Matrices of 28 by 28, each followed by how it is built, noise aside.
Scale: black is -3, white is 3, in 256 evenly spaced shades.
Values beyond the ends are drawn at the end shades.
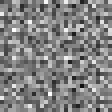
repeating rows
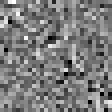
block diagonal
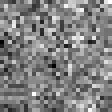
smooth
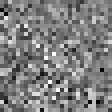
lower triangular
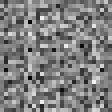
repeating rows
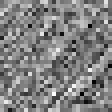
Hankel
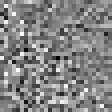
lower triangular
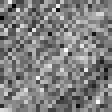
Hankel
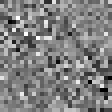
block diagonal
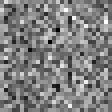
repeating rows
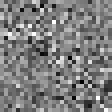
block diagonal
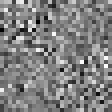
block diagonal
